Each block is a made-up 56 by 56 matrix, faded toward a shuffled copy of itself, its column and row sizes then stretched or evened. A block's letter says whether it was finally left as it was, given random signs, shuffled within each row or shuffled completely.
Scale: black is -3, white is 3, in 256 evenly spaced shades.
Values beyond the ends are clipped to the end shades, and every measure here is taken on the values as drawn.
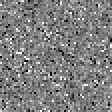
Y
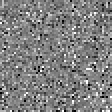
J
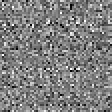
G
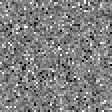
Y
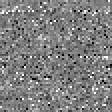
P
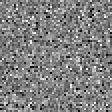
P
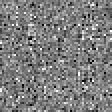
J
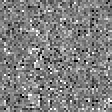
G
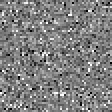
P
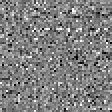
P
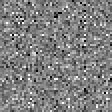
J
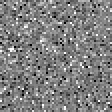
Y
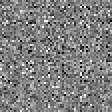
G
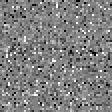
P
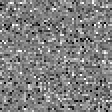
P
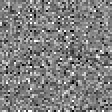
G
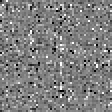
J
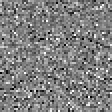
P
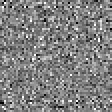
J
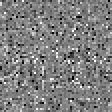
J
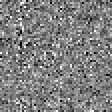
J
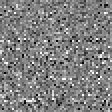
P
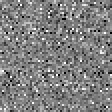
P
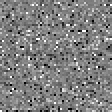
P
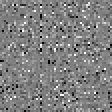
G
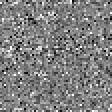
P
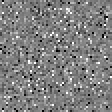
Y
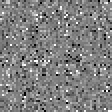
G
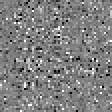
G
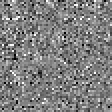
J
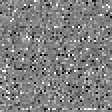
P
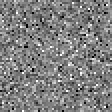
Y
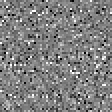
G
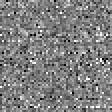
P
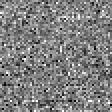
P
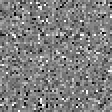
J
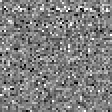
P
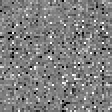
J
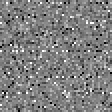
P
